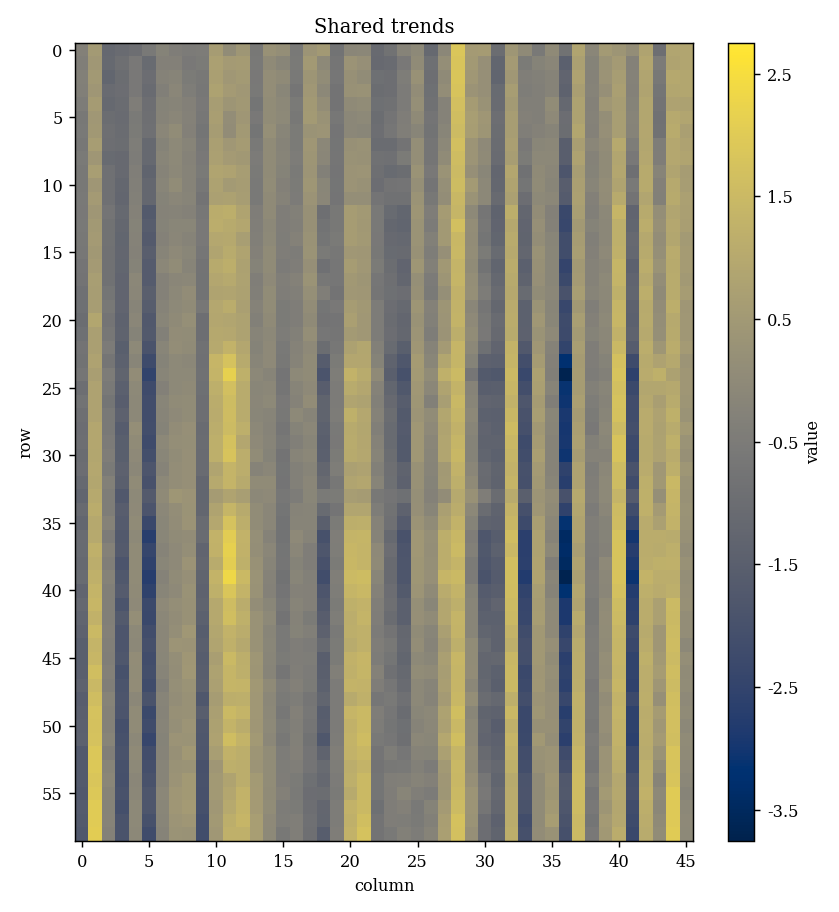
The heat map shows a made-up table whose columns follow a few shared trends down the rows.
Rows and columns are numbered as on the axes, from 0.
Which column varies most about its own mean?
41
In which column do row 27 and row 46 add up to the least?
36
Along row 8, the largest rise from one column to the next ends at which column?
37
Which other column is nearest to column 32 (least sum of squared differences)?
40
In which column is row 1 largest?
28
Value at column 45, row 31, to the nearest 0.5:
0.5
